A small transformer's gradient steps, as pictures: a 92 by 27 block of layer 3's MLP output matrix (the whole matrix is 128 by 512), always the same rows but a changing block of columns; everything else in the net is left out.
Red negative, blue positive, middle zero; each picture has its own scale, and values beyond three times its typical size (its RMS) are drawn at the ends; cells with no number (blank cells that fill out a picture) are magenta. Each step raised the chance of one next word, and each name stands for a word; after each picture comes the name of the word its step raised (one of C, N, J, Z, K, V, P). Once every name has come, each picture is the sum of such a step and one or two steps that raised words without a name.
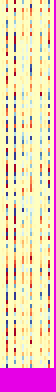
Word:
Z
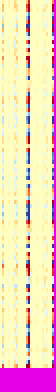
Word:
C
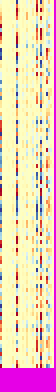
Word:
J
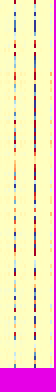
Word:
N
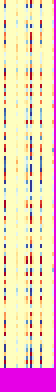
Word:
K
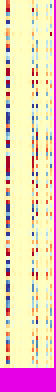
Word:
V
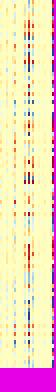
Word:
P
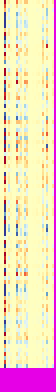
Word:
V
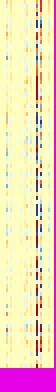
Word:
J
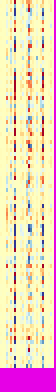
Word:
J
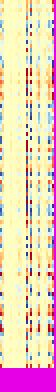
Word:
V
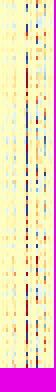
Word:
K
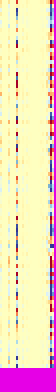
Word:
K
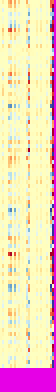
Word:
V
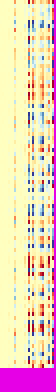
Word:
K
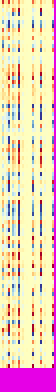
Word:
V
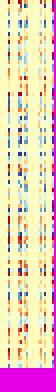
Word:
Z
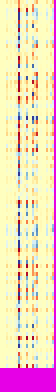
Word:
C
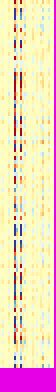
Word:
J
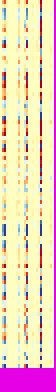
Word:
P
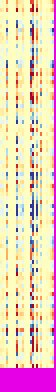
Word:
J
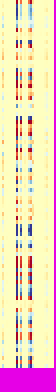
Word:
K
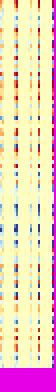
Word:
J
